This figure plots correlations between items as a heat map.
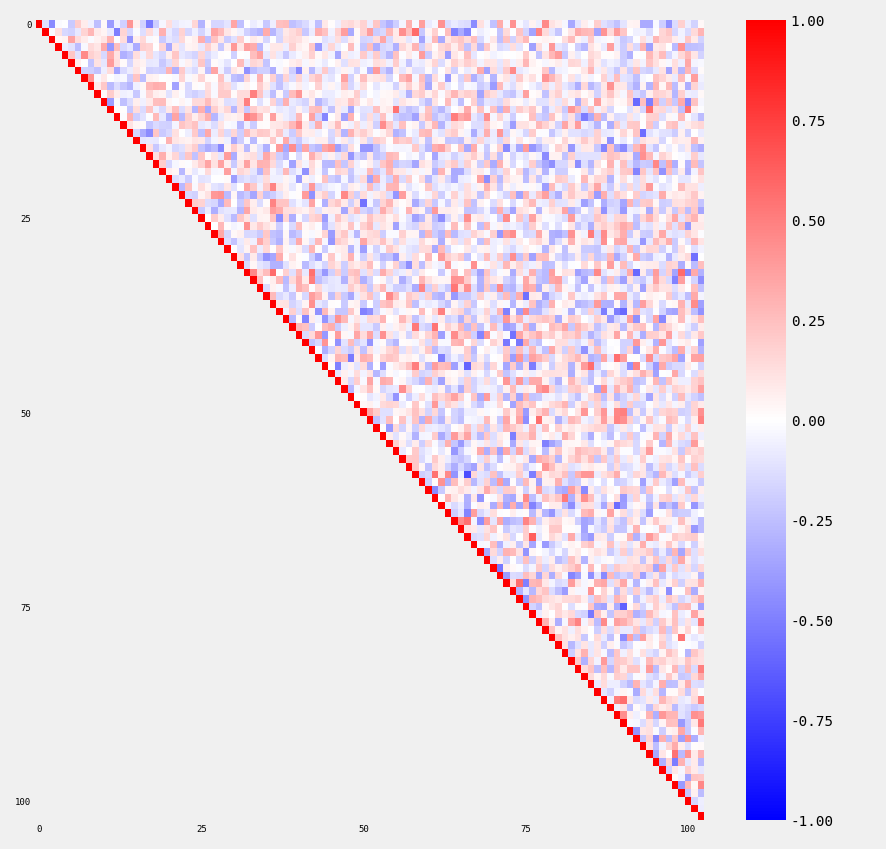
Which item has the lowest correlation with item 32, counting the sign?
92
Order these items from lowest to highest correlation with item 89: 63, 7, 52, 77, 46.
52, 63, 46, 7, 77
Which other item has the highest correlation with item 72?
74
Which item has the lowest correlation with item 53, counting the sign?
73
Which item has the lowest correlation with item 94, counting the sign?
10
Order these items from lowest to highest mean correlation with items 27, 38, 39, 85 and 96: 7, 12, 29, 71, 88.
71, 12, 29, 88, 7
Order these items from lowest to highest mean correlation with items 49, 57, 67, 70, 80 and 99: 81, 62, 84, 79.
62, 84, 81, 79
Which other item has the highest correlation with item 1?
58
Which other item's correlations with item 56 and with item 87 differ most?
90
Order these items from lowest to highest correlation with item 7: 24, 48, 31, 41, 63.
63, 31, 48, 41, 24
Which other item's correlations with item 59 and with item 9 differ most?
0
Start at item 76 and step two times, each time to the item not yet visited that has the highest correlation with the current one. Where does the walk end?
64
